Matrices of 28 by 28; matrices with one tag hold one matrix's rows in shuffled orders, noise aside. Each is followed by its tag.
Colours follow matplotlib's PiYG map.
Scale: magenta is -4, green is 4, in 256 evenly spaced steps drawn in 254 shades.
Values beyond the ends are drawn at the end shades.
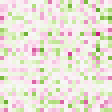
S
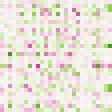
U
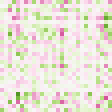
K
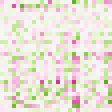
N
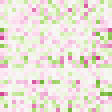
S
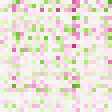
N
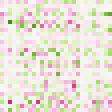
U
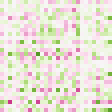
U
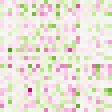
U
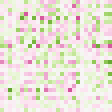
U
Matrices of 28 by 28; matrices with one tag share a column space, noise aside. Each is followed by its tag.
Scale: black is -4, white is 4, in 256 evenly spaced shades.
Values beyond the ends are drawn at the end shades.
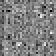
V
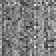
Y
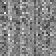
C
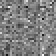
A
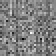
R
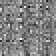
A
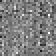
V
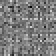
A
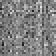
V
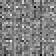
A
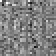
Y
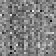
V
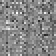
C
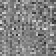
C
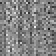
C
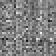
R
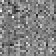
V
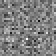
R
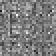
V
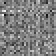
V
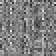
Y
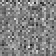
Y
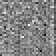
C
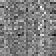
C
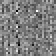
V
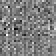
C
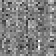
Y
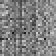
R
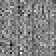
V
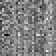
C
